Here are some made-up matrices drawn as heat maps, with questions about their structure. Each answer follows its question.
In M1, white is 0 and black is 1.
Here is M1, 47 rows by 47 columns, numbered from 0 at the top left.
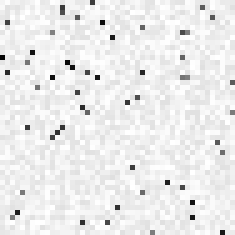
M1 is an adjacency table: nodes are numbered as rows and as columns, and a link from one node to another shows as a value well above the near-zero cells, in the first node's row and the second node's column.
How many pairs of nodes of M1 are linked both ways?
2
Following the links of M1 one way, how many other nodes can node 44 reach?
4
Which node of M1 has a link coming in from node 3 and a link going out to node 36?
node 15
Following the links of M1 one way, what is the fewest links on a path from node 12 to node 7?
4
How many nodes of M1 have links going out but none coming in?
1
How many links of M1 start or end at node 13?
2
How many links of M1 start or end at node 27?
2
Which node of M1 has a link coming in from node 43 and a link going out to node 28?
node 38
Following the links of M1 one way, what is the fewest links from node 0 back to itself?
7
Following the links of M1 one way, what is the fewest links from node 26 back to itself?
4
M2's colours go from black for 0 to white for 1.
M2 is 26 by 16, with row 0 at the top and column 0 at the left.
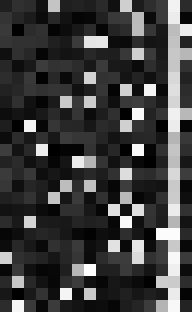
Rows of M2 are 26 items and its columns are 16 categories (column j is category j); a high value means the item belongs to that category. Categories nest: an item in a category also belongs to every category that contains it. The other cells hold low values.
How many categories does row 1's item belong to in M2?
2
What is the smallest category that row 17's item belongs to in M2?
9
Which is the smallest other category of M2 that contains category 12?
10
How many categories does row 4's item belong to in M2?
3
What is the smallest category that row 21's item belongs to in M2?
0
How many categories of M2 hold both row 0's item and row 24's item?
1
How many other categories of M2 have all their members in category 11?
4
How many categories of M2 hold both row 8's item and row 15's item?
3
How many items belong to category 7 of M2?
7
